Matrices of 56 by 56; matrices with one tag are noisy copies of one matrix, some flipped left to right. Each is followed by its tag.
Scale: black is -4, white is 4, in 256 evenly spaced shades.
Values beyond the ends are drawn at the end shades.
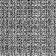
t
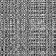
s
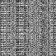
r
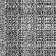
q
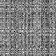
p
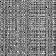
s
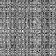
p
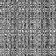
p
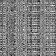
r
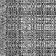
q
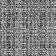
p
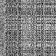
q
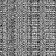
r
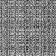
t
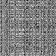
t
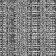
r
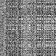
q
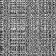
s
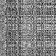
q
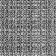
t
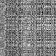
q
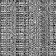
r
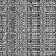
r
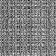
t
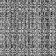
p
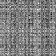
p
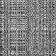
s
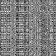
r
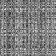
p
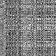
q
